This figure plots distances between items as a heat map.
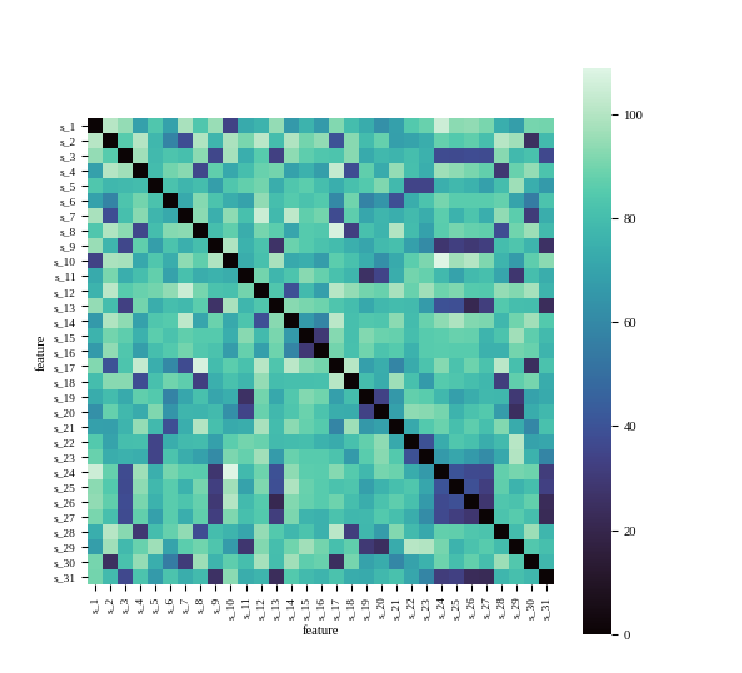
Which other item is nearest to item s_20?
s_29
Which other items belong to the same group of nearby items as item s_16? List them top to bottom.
s_15
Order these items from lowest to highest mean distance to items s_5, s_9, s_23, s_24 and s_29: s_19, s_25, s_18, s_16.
s_25, s_19, s_18, s_16
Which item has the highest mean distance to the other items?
s_12
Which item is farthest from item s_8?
s_17
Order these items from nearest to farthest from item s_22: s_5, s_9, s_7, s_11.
s_5, s_9, s_7, s_11
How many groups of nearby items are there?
9
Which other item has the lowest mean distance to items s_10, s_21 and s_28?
s_1
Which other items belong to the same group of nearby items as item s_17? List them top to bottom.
s_2, s_7, s_30
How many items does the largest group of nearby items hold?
8
